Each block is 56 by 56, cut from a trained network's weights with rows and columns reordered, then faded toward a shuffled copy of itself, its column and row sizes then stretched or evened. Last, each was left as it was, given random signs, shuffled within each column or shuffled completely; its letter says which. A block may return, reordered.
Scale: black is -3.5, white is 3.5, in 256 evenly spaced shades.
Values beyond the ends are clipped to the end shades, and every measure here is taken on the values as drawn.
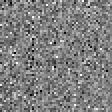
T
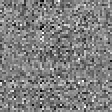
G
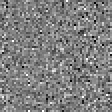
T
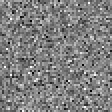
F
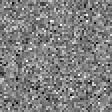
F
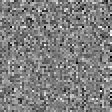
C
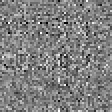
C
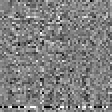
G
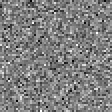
F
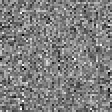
T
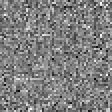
C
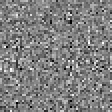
C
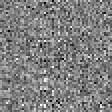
G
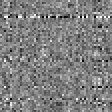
G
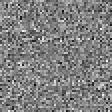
C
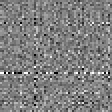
G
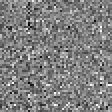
C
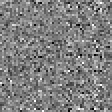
C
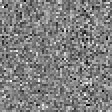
T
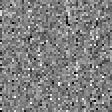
T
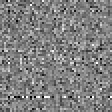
C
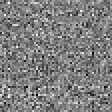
C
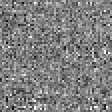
G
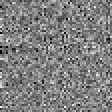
G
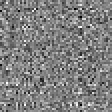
G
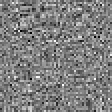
G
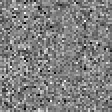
T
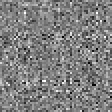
G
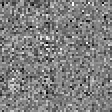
C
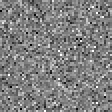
F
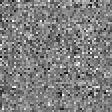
C
